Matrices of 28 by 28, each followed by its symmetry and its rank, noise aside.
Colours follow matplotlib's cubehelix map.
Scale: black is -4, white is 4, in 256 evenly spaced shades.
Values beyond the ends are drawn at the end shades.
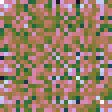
symmetric, rank three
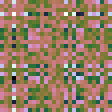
symmetric, rank one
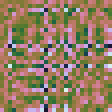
symmetric, rank two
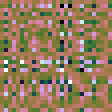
antisymmetric, rank two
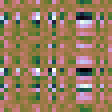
no symmetry, rank one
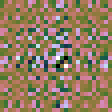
symmetric, rank two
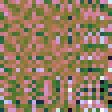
antisymmetric, rank two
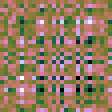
symmetric, rank one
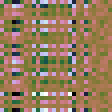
no symmetry, rank one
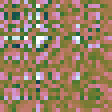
symmetric, rank two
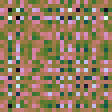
symmetric, rank one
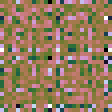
antisymmetric, rank two
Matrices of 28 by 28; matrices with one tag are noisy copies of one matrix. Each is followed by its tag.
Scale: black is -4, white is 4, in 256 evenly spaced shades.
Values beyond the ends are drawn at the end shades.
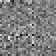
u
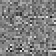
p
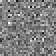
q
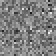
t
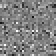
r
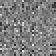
r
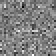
r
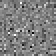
r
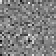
u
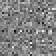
t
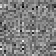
r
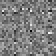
t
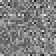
q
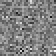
p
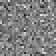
q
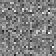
t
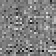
p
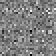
t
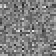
r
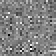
p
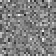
q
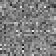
r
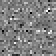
t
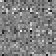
t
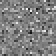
t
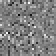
u
